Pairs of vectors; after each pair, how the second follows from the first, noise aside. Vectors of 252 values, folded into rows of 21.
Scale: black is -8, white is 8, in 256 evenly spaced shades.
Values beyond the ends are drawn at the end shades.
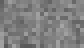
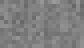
reversed, negated, shrunk.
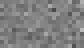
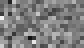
reversed, scaled up.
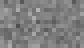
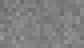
wrapped around, shrunk.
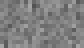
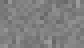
reversed, negated, shrunk.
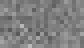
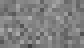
negated.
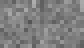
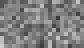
reversed, scaled up.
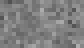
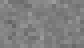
reversed, shrunk.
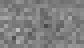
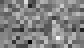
wrapped around, negated, scaled up.
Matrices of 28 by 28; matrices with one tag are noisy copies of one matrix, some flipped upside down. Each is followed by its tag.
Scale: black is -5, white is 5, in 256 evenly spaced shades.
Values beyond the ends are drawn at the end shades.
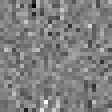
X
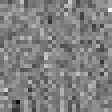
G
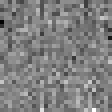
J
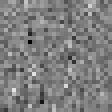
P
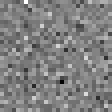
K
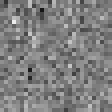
P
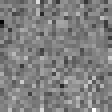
J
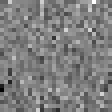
J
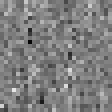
P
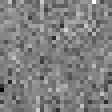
J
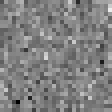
G
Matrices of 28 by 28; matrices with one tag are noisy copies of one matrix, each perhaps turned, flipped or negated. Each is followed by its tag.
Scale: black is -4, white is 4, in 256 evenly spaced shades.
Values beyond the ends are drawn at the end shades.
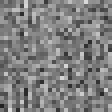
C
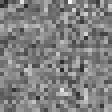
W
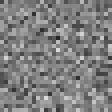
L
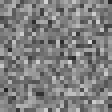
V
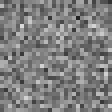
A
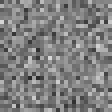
L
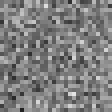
L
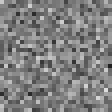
V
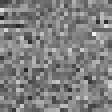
C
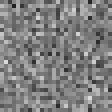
L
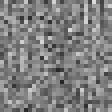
C
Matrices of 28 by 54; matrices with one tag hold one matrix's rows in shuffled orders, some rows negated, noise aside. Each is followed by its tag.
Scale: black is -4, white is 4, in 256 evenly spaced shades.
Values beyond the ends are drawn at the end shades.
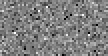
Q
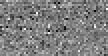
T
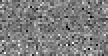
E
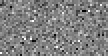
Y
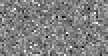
Q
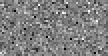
Q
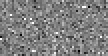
Y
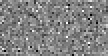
E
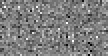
E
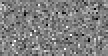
Q
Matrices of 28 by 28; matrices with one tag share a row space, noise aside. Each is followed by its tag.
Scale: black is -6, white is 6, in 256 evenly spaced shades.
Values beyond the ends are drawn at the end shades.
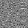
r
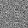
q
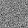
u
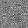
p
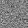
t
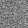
t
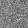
r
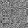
t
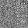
r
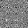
q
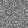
q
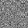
r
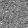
t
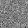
u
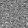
t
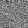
t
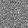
p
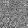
t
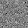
q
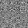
r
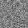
r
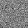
u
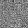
p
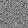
q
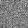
u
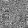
t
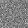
u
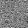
t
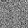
u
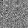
q
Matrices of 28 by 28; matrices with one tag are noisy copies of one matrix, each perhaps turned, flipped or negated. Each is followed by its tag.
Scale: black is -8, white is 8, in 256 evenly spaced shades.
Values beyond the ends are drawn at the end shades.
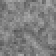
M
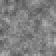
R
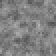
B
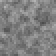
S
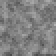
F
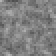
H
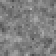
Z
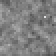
M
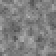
B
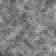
M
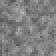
S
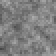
M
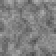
F
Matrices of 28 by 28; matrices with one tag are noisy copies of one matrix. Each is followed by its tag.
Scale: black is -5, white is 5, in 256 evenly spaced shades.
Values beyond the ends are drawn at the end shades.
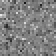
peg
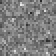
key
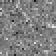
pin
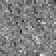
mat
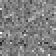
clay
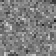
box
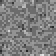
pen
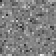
pen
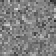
box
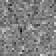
mat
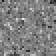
box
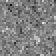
mat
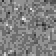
box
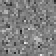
mat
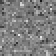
key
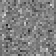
peg
